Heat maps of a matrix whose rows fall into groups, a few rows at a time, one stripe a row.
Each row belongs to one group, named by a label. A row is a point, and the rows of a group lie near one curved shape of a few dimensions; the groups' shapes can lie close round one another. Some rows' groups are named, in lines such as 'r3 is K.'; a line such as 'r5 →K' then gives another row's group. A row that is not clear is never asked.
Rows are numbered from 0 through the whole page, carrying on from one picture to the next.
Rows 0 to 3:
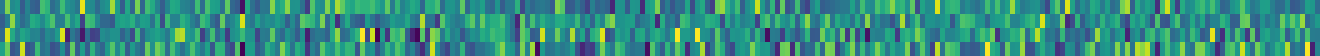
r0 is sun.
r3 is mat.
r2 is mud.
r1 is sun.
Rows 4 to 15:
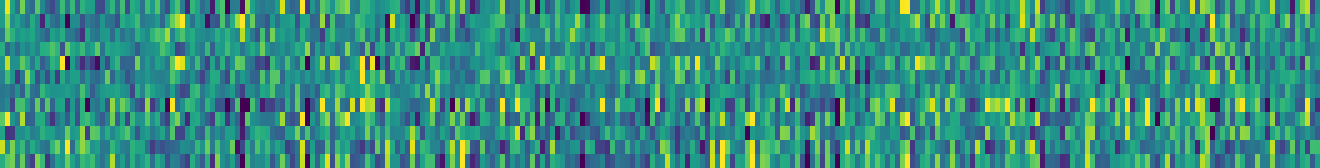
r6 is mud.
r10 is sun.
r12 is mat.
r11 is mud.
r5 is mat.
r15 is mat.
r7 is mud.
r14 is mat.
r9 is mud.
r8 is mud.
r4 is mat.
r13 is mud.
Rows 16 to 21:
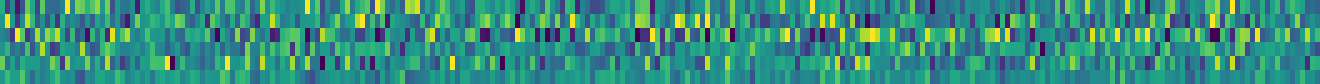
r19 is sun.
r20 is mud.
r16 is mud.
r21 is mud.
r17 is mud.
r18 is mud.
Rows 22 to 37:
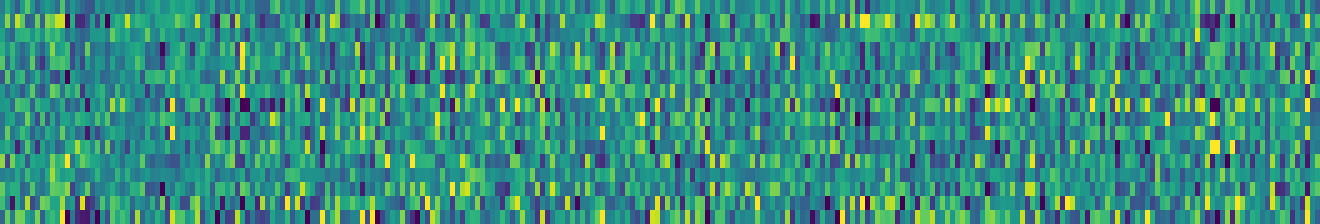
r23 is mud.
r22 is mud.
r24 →mud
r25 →mat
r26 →mat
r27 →mat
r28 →mat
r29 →mud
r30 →mud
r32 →mud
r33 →mat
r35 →mat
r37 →mud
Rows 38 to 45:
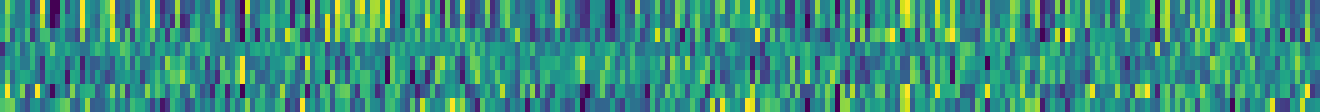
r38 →sun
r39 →sun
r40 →sun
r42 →mat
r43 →mat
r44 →mat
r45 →mat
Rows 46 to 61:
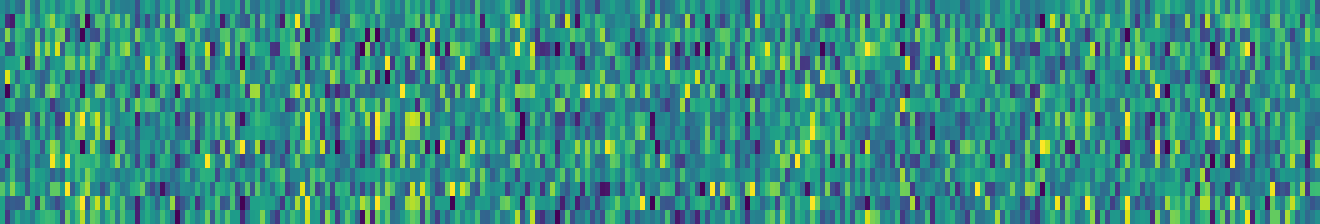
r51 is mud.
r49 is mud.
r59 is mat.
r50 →mat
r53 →sun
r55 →mud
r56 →sun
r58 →sun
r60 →mud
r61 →mud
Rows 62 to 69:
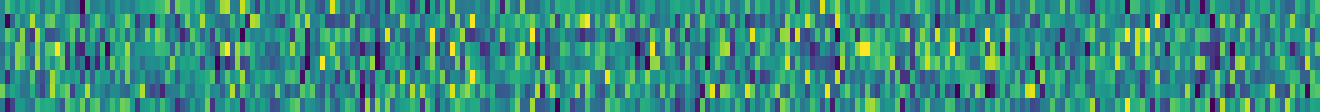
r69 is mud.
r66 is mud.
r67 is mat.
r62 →mud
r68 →mat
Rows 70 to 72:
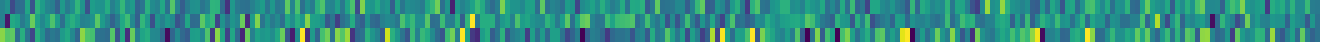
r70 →mud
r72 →mat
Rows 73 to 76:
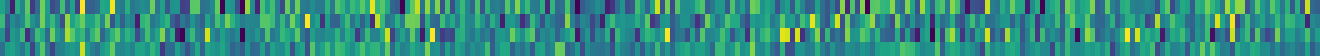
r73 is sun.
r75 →mat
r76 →sun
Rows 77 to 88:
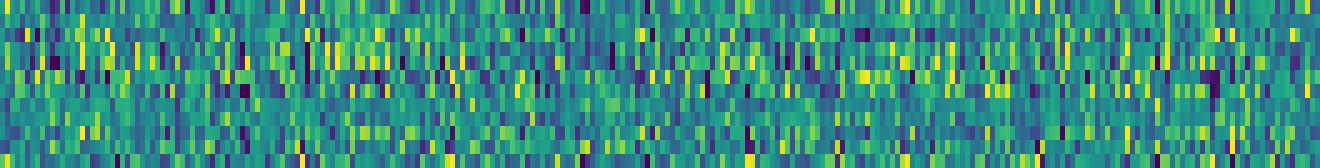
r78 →sun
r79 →mud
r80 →sun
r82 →mud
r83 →mud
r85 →mud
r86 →mud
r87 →mat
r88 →mat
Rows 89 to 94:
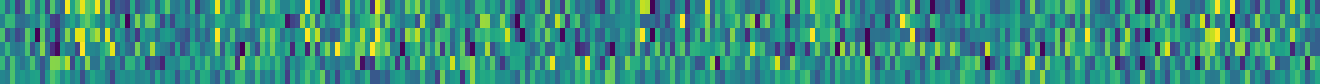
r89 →mud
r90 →sun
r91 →mud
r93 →mat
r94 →sun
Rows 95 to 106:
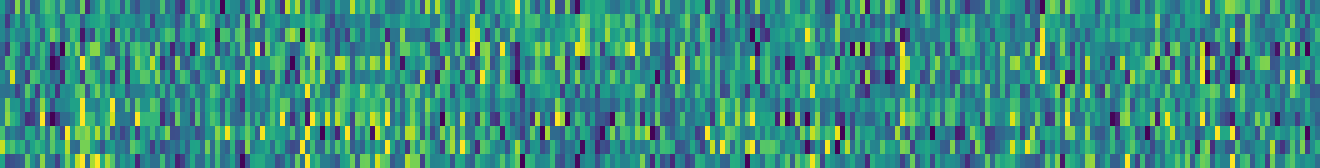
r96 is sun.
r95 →sun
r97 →mat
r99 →sun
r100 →sun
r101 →mud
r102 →sun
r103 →sun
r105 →mat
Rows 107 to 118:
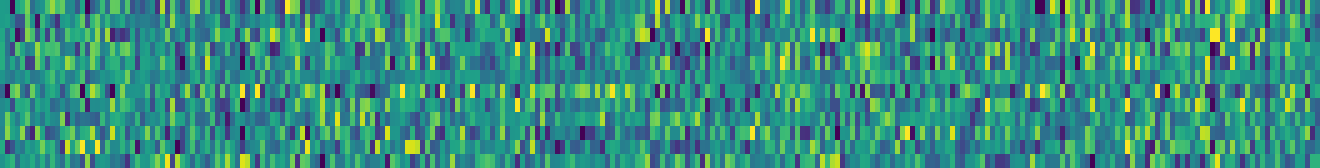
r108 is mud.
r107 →sun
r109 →mud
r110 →mud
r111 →mat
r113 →sun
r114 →mud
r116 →mat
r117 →mud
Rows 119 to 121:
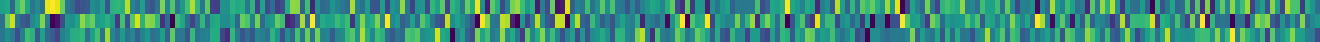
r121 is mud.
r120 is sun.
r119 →sun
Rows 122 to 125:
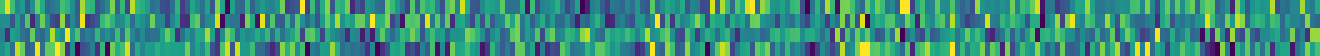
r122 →mat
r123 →sun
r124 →mat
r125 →mud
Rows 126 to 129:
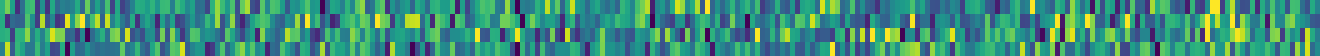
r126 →mud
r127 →mud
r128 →sun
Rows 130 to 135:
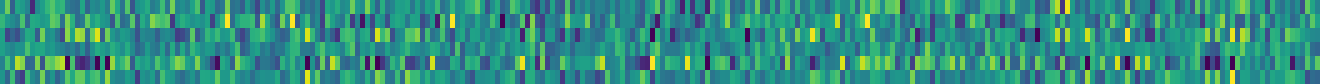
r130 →sun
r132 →mud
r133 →mud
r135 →mud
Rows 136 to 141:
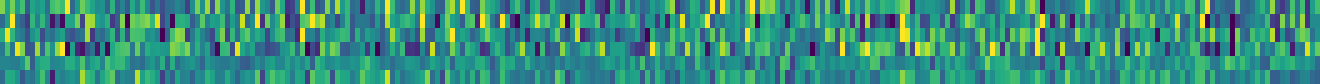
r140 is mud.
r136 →mat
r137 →sun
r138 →mat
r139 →mud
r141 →sun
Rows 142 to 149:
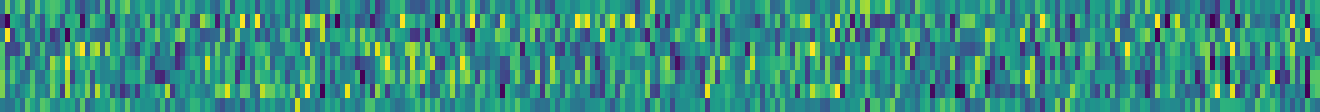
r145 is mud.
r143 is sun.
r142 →mud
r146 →mat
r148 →mud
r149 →sun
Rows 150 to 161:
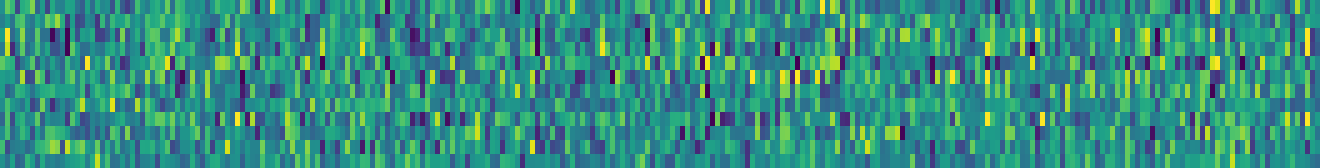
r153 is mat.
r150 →mud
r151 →mud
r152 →mat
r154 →mud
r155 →mat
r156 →mud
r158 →mat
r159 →sun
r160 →mud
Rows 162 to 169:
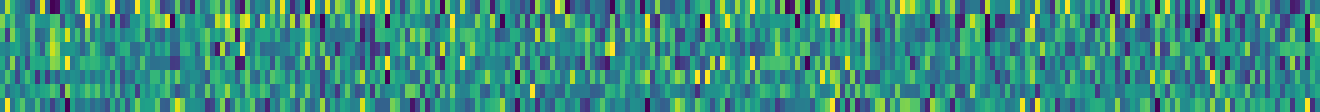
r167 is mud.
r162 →sun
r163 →mud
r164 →mat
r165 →sun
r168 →mud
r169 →mat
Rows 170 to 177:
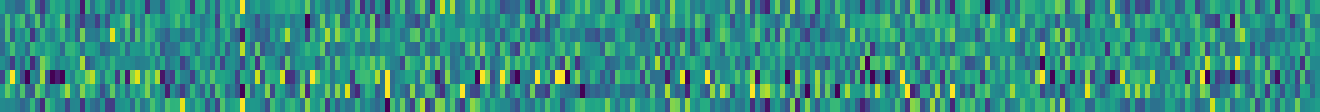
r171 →mud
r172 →sun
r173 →sun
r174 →sun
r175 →sun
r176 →mat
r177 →mat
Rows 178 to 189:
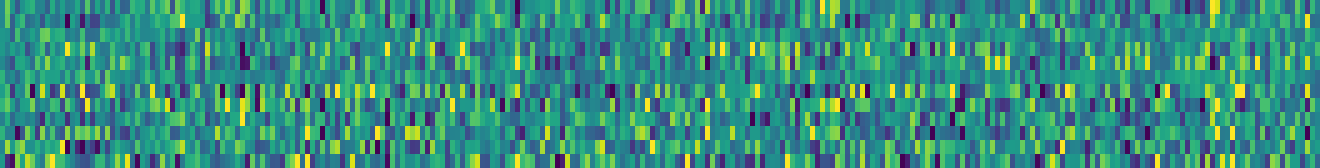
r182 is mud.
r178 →mud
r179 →mat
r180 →sun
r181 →mat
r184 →sun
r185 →mud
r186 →mat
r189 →sun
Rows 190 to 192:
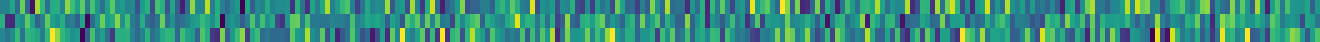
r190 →mat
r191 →sun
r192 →sun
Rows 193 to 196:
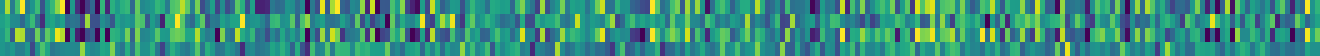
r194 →mat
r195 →mud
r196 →sun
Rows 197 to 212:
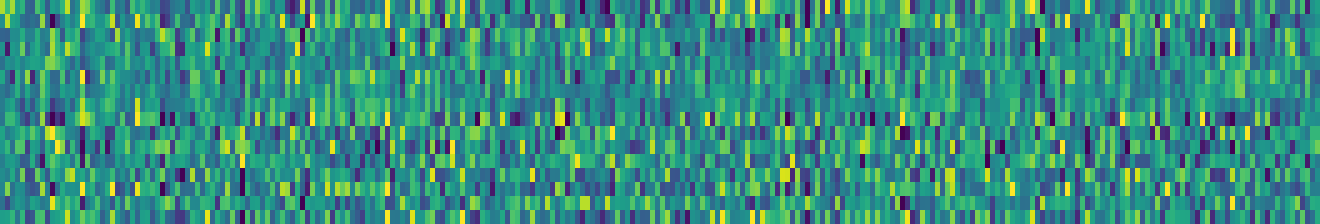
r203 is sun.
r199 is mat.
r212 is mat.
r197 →mat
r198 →sun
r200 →mat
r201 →sun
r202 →sun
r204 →sun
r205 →sun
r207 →mud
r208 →mat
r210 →sun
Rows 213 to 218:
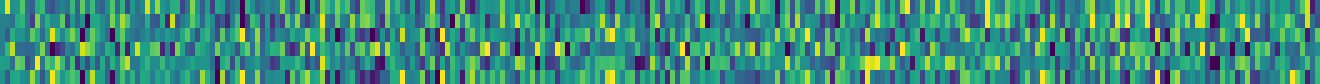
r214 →mud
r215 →sun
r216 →sun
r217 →mud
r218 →sun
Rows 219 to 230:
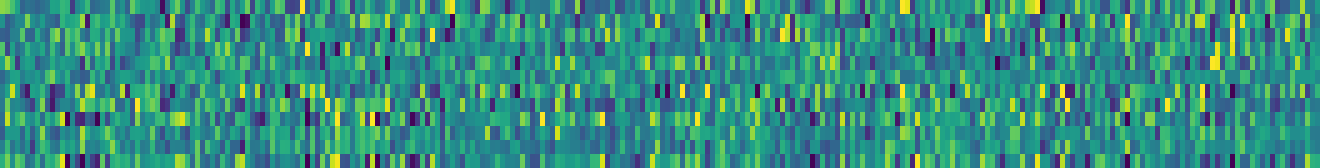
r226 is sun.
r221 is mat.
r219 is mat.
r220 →mud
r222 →mud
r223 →mud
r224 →sun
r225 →sun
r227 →mud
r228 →sun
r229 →sun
